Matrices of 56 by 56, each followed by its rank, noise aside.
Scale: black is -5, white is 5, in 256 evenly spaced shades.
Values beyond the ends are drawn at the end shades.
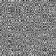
six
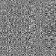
six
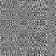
four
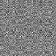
six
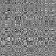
four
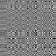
two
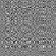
three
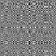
three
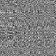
six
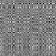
two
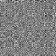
six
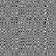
three
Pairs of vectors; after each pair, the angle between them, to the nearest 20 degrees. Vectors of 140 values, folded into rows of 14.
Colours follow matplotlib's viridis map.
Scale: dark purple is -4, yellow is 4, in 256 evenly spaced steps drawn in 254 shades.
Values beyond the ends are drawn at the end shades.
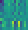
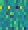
120 degrees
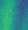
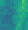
160 degrees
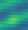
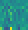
100 degrees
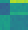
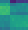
160 degrees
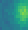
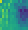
160 degrees
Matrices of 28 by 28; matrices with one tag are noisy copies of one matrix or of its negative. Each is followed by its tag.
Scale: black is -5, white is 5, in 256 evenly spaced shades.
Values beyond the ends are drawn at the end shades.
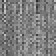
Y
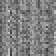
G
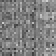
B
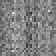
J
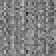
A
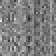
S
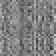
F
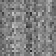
J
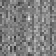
S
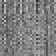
Y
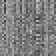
Y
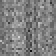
J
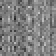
S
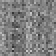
J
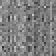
S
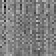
Y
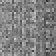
B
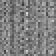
A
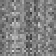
J
